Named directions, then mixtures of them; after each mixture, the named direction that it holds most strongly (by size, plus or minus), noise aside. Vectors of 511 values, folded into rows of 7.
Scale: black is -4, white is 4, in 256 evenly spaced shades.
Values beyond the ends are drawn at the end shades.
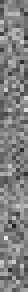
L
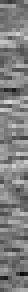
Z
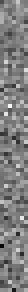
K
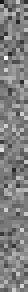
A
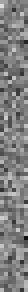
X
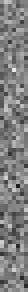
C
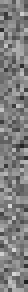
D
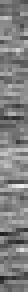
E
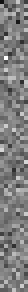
A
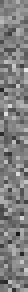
K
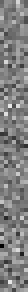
K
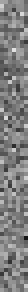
X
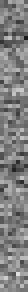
Z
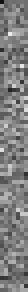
L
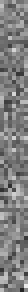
X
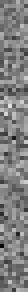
K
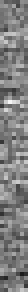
Z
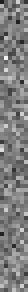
A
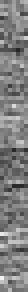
E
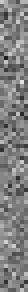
A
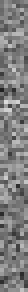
C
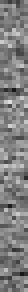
Z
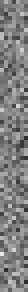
D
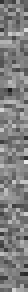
Z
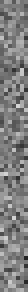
D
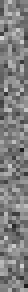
L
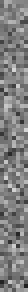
C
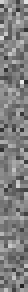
A
